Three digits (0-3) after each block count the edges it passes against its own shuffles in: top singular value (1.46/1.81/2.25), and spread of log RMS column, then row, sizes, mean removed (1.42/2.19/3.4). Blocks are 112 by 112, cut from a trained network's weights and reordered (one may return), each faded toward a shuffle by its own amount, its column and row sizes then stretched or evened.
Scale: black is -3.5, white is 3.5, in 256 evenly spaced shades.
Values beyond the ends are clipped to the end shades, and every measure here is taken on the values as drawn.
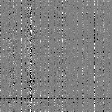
2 3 1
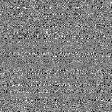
2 1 3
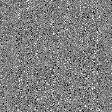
0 2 0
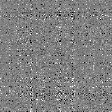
0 2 2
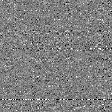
2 1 2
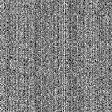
3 1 0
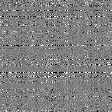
1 1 3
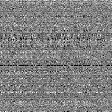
3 1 2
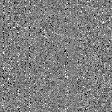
1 2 0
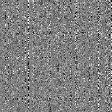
2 3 1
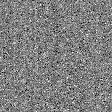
0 0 0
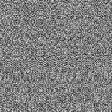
3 0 1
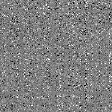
0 2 2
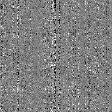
1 3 1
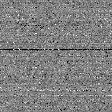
2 0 2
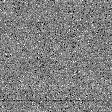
0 0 0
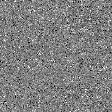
0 1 1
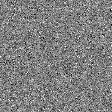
0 1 1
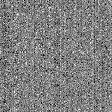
1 1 0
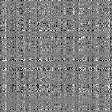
3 2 3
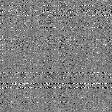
1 1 3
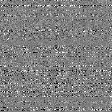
1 2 3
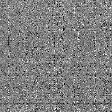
1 2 0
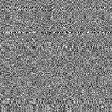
3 1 2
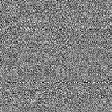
3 0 2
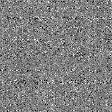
0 1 2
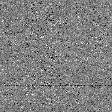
0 1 1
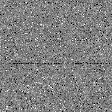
0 1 1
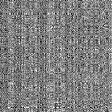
3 0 2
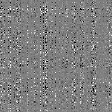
0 3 2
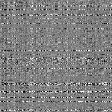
2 0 3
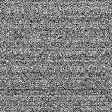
2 0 0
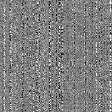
2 3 0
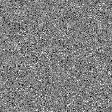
1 1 0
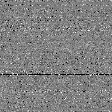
2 0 2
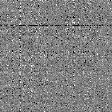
1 2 1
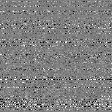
1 1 3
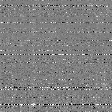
2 0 3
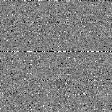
2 1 2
